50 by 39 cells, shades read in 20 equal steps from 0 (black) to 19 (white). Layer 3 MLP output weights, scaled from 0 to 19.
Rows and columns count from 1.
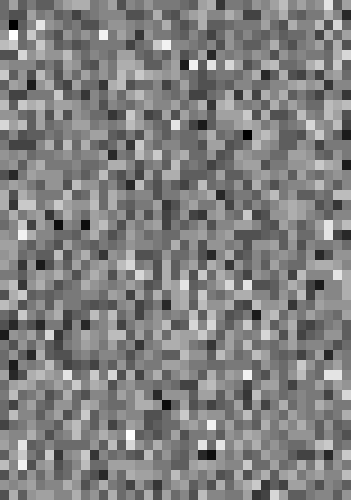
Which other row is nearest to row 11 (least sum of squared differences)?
6
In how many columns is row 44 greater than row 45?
17
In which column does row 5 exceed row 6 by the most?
19
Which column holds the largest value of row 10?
7
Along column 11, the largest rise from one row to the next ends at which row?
38
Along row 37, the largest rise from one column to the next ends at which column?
3
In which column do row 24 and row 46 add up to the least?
24
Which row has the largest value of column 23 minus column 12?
45
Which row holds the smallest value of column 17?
12
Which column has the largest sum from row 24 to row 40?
21
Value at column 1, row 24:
11
